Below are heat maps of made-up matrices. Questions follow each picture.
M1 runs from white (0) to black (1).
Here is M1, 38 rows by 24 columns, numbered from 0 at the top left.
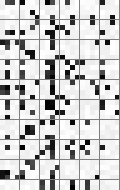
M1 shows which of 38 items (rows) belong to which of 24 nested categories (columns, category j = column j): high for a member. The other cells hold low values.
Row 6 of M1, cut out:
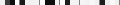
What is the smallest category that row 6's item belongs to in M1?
2
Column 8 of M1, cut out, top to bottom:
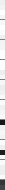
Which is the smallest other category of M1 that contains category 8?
17
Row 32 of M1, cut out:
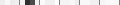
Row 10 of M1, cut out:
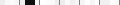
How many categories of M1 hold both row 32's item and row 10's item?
2
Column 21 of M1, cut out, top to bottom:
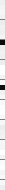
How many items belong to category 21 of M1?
2
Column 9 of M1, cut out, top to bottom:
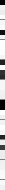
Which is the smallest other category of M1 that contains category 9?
4
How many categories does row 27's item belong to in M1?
4
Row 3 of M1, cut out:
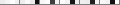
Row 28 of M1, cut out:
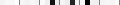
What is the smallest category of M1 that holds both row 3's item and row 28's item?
14
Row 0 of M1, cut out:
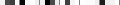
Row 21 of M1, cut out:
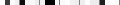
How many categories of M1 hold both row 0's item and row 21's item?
5
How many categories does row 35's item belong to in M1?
6
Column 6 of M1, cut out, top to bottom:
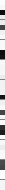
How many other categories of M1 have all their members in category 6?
4
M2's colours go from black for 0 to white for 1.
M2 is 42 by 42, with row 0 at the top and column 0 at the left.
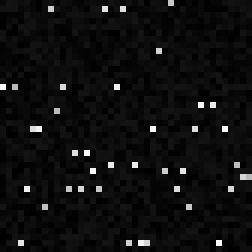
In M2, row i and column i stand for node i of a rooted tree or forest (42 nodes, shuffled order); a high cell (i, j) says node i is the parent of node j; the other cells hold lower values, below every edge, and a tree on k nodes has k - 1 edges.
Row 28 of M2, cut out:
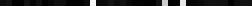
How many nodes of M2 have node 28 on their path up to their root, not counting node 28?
7
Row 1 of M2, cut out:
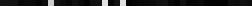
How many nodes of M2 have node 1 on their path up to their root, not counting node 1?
6
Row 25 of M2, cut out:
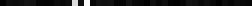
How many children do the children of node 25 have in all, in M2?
4
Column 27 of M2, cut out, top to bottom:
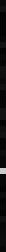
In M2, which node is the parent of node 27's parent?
0
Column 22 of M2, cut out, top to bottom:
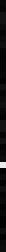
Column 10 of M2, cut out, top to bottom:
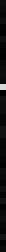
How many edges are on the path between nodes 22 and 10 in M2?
5
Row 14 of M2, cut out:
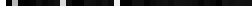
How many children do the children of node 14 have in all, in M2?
1
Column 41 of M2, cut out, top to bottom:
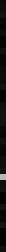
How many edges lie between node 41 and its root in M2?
3
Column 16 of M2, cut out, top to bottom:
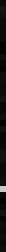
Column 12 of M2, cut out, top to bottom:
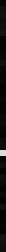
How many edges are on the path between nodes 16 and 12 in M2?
6
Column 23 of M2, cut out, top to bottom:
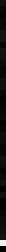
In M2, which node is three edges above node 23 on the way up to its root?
31
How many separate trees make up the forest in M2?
2
